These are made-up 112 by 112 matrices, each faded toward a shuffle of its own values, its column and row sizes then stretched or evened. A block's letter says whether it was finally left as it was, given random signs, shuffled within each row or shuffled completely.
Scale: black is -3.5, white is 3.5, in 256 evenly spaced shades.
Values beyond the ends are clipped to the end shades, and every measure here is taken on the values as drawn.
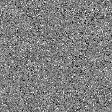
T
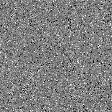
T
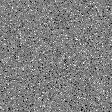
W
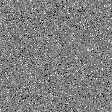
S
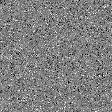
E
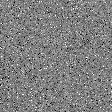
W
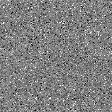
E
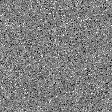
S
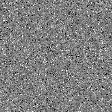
T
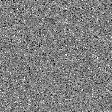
E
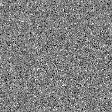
T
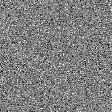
E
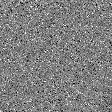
S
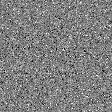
S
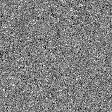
S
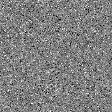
T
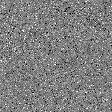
S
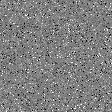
S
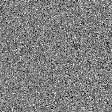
T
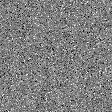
W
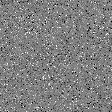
T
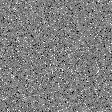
W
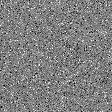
S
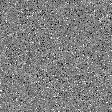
S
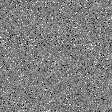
S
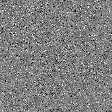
T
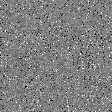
E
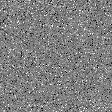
S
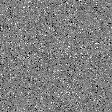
T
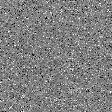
E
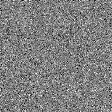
T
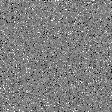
E
